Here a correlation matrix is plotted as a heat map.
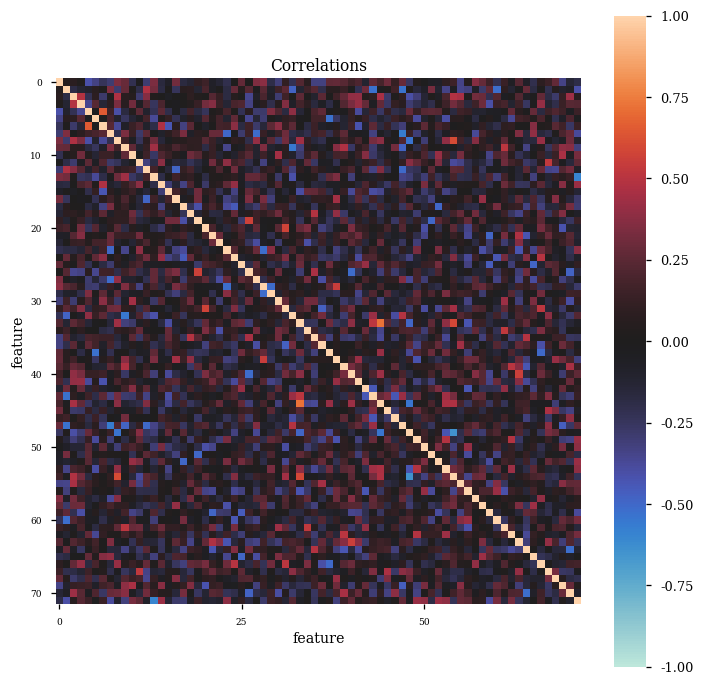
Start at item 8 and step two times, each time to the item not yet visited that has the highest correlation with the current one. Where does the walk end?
33
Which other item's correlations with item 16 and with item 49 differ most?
38
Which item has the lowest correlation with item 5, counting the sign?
37
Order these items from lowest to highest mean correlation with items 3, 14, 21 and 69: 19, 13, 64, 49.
64, 49, 13, 19
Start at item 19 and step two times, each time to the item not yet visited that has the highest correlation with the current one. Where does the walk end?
35
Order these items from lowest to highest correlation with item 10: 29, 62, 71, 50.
29, 62, 50, 71
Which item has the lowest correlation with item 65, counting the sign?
25
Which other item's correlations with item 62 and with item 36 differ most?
49
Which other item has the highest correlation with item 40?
63
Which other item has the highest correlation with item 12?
1
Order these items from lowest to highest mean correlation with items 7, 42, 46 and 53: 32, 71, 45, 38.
32, 45, 38, 71
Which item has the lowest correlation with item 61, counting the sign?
56
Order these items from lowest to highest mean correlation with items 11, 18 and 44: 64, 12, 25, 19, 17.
19, 17, 64, 12, 25
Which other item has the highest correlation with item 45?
67
